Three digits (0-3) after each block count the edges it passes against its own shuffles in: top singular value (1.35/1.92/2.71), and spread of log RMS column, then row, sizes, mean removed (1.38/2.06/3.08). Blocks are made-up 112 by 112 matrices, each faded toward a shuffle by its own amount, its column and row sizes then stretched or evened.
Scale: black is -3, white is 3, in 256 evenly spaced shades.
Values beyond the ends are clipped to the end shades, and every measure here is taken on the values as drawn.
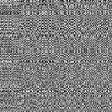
3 2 3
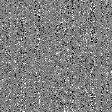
0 3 0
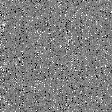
1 2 0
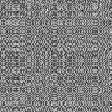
3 0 1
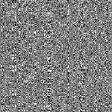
2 3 1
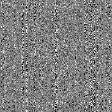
1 3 1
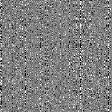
2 3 0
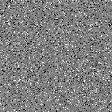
2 0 1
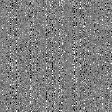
1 3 0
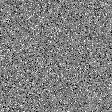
1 0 0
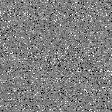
0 0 2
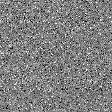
1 0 1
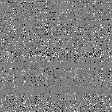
0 2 3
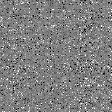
0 2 2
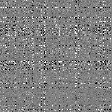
1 3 3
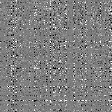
1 3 3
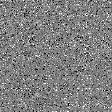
0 1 2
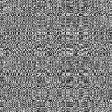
3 1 3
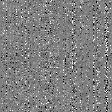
2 3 0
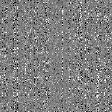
1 3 2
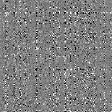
2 3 2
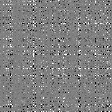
2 3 3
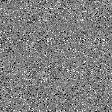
1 1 2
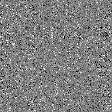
0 2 1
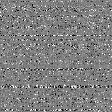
2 0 3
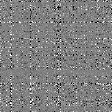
1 3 3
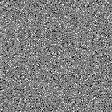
2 0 0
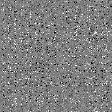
0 2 2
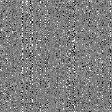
2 3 1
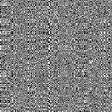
3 3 1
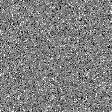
1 1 0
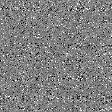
1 1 2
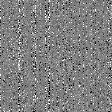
1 3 0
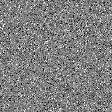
1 1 0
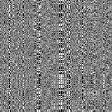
3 3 0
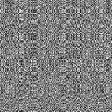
3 2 2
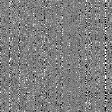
2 3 0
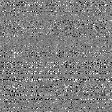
2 1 3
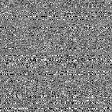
2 1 3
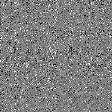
1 2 2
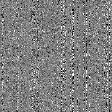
1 3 0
